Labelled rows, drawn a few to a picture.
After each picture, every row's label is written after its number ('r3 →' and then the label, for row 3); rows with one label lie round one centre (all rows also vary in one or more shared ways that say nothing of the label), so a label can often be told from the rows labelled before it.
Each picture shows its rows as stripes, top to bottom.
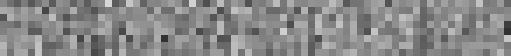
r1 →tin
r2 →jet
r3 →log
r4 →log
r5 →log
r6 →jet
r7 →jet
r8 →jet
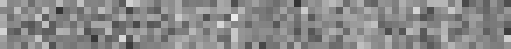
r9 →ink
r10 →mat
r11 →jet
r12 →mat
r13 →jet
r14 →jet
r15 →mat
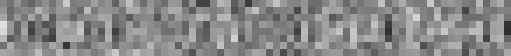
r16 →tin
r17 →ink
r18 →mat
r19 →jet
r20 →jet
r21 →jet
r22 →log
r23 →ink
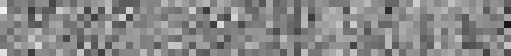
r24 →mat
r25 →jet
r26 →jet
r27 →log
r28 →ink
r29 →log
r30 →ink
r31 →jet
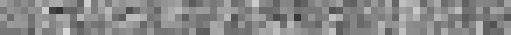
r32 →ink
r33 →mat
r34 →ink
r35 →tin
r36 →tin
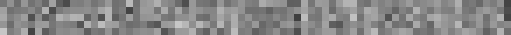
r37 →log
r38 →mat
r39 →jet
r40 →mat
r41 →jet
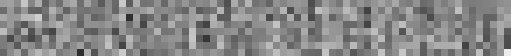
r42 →jet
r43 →log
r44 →jet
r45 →tin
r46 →jet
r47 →tin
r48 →log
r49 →tin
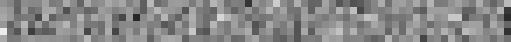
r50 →tin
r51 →log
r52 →mat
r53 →jet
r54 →jet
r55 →ink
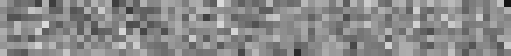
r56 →mat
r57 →mat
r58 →tin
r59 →mat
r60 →jet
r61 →tin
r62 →ink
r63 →ink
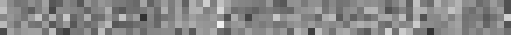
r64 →mat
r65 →mat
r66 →tin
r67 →mat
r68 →log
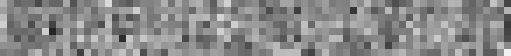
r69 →mat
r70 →ink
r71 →mat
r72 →jet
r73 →mat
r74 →ink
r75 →tin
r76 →tin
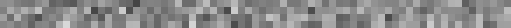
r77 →mat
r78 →jet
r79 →tin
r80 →tin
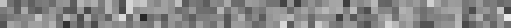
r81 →ink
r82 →log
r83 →tin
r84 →log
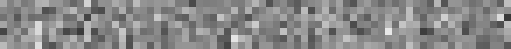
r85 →ink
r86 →jet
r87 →log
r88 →ink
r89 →log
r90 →jet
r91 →jet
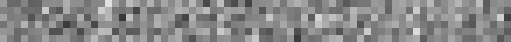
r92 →tin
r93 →mat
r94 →log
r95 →log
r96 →mat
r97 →ink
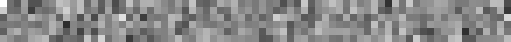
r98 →jet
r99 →jet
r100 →tin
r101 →log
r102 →log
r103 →mat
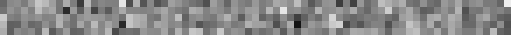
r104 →tin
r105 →log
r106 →ink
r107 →ink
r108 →mat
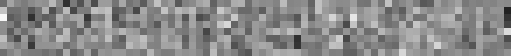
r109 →log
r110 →mat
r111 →jet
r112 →mat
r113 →tin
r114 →ink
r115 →ink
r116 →tin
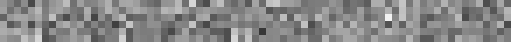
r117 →tin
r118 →ink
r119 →log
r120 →jet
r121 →jet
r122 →jet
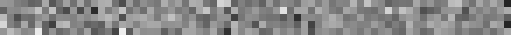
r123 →mat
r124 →log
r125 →ink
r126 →jet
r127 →jet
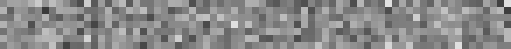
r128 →ink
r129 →jet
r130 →mat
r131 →jet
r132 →tin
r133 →ink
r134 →log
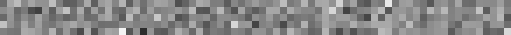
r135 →log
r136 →tin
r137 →log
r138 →jet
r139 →tin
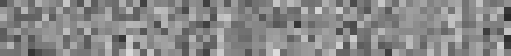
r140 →tin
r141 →log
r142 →mat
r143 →ink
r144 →tin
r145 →log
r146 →log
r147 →tin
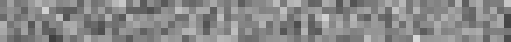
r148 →tin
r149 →mat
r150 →log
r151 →jet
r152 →jet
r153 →mat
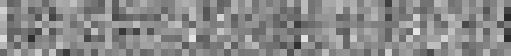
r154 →jet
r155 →jet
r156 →mat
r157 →ink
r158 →mat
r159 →jet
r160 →ink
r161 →log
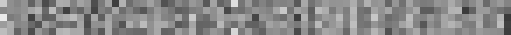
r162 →jet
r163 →log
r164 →jet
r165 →log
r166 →jet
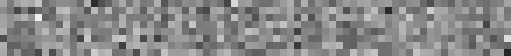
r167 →jet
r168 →tin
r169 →jet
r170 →tin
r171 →ink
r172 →tin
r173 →ink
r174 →mat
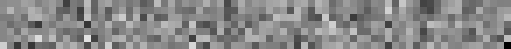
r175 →log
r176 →log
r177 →tin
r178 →tin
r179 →log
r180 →ink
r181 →jet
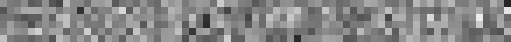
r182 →mat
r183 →tin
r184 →tin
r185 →tin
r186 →ink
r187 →ink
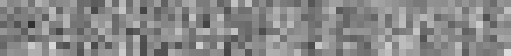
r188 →jet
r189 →tin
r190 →tin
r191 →tin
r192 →mat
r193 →tin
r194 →log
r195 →tin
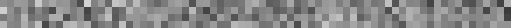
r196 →ink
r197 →jet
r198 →log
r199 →jet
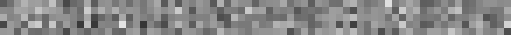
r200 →log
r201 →ink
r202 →jet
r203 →tin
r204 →log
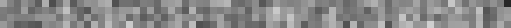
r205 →mat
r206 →tin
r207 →tin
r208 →tin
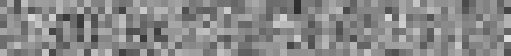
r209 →ink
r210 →ink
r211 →log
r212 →tin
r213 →mat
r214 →tin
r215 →log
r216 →mat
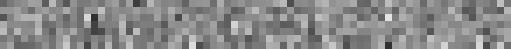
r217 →log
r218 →ink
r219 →log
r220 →jet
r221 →jet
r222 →tin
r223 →tin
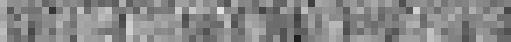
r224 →jet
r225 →mat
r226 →ink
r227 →ink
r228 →ink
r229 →ink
